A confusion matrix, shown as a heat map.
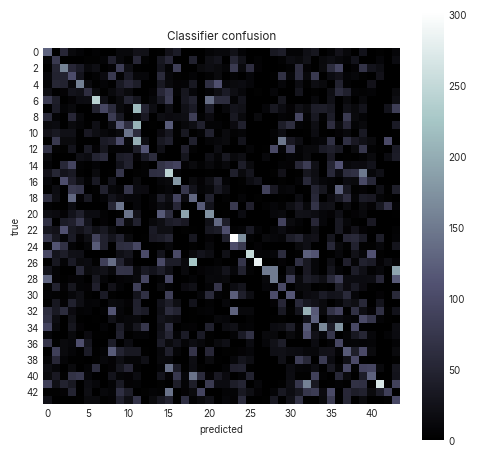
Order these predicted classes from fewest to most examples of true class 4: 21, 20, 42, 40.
42, 40, 20, 21
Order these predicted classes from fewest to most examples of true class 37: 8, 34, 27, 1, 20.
27, 34, 20, 1, 8
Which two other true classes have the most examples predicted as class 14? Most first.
20, 26
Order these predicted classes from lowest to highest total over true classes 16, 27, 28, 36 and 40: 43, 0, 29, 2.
29, 2, 0, 43
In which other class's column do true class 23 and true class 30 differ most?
24
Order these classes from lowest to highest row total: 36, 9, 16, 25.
36, 16, 9, 25
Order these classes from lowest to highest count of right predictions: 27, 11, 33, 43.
43, 33, 27, 11
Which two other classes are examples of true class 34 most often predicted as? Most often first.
36, 32
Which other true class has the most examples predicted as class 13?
15
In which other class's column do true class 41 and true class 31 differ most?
32
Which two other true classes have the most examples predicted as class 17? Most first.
20, 43
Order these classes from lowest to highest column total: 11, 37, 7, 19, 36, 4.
19, 7, 4, 37, 36, 11
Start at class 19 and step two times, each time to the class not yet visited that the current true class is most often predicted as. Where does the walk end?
11
